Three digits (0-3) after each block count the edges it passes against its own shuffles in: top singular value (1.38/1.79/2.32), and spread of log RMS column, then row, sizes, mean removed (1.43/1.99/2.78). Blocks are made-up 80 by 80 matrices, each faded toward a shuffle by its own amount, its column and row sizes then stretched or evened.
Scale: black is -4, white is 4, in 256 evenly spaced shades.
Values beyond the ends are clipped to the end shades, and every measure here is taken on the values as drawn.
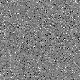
1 0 0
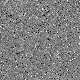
0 0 0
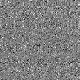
2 0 1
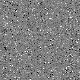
1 1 0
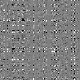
3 3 3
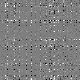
2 3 3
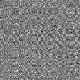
3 1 0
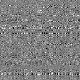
3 0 3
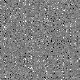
0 2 1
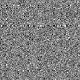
2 1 2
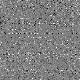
1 0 2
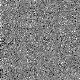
1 2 0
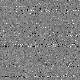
1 0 2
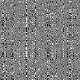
3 3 1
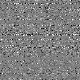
2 0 3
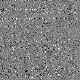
0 1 2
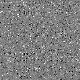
1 0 1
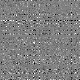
2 2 3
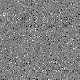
2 0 1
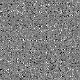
0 2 2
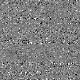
1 1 3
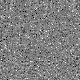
1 0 0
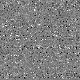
0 0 2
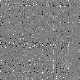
1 2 2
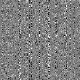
2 3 0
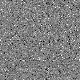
0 0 1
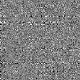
2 2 2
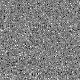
1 0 1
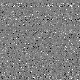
1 0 2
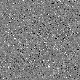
0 0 1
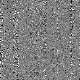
0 3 0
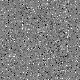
0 1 0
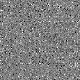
2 1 1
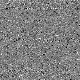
0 0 2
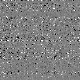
0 1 3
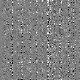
2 3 1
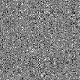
2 1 1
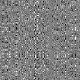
3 3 0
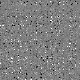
0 2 2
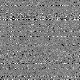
2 0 3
